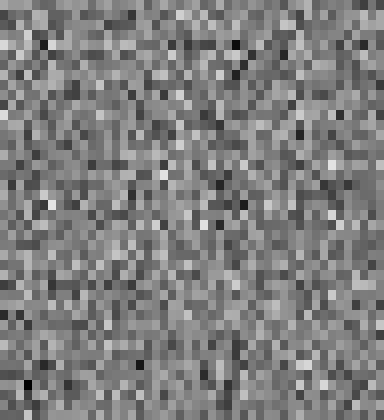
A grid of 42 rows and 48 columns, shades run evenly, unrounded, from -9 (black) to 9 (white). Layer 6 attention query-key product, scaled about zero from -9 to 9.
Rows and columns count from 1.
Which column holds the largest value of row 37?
39
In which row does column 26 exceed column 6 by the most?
21
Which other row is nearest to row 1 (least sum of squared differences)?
24
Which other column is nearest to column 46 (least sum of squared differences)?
19
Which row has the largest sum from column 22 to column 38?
3
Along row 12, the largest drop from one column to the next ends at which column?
43
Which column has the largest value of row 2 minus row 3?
23
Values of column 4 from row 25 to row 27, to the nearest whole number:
-3 4 4
